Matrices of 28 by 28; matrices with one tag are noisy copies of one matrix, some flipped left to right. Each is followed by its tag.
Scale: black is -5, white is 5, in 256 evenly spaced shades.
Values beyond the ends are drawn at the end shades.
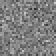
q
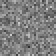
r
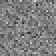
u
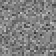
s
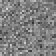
u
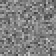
r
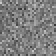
q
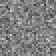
r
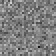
u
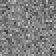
r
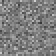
u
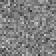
r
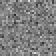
u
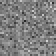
u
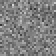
q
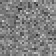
u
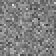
q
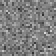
s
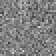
q
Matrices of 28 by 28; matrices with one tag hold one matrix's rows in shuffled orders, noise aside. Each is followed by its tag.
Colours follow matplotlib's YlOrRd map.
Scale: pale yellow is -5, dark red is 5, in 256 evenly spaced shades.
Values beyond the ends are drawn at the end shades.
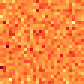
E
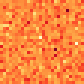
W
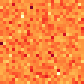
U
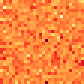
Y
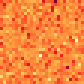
W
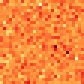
W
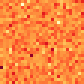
U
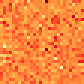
Y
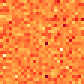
Y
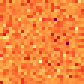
W
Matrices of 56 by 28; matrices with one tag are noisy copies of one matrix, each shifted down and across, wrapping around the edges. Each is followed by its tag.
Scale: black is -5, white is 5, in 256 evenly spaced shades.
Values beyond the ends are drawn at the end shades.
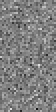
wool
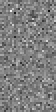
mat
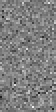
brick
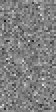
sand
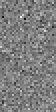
mat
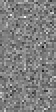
sand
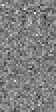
brick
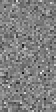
mat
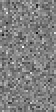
mat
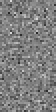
wool
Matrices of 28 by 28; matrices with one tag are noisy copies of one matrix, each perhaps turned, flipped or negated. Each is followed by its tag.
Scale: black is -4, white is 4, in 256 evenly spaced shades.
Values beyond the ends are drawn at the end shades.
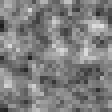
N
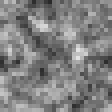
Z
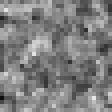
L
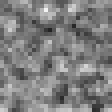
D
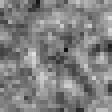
Z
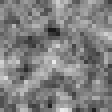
Z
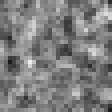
D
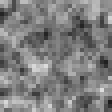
L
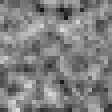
D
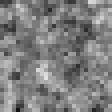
L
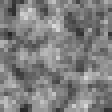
N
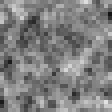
L
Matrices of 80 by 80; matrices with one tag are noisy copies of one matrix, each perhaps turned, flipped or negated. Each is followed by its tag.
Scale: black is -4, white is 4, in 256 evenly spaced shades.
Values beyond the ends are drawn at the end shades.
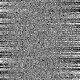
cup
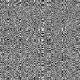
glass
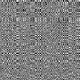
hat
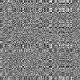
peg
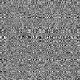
glass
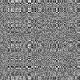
peg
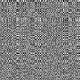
hat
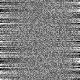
cup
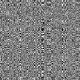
glass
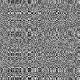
peg
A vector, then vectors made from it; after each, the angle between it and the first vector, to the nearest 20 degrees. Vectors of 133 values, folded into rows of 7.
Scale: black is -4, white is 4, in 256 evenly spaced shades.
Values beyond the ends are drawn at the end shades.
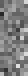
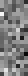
160 degrees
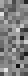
160 degrees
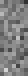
140 degrees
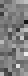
40 degrees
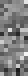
40 degrees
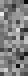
160 degrees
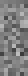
100 degrees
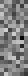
120 degrees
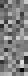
80 degrees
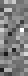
80 degrees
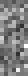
80 degrees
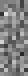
80 degrees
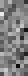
160 degrees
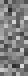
120 degrees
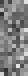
20 degrees
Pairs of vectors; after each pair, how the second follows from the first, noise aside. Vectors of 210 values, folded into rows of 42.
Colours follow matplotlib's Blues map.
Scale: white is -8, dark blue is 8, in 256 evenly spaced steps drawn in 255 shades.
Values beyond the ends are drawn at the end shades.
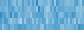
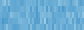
reversed, negated, shrunk.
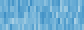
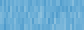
reversed, negated, shrunk.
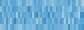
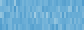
reversed, negated, shrunk.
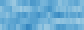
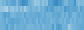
reversed, partly zeroed.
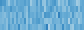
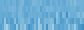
reversed, partly zeroed.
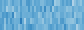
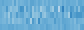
reversed, partly zeroed.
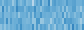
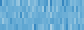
reversed, partly zeroed.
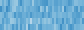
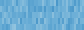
reversed, negated, shrunk.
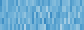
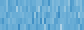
partly zeroed.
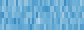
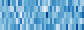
reversed, scaled up.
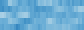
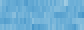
reversed, negated, shrunk.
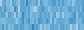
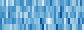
reversed, scaled up.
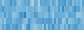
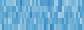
reversed, negated.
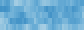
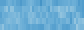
reversed, negated, shrunk.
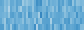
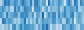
reversed, scaled up.
